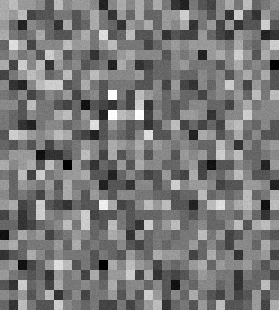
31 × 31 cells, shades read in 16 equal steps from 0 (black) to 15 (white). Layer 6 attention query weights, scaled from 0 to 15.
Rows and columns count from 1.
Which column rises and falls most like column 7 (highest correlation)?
14
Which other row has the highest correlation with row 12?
27
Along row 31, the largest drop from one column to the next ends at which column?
19
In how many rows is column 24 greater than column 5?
13
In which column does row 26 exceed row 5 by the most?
4
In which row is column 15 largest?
28
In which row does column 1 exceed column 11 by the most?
17
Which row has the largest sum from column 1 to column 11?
1
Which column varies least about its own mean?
9
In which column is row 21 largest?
12
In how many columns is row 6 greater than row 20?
20
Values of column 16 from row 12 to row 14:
15 6 8
